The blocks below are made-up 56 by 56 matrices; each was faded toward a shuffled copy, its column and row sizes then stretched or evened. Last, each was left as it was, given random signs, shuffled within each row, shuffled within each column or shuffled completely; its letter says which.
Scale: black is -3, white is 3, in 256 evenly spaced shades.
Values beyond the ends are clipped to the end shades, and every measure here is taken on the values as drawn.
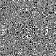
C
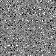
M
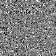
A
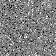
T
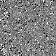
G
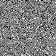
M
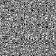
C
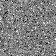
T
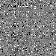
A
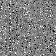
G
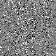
G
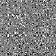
C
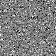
T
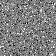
T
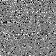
M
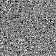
M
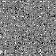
A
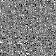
A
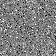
T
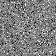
T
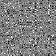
C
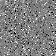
G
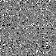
A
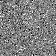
T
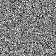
T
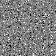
G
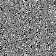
G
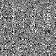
C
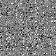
A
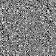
C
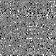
C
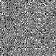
C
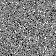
T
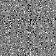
A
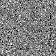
G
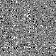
A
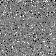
M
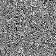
G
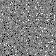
G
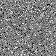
T
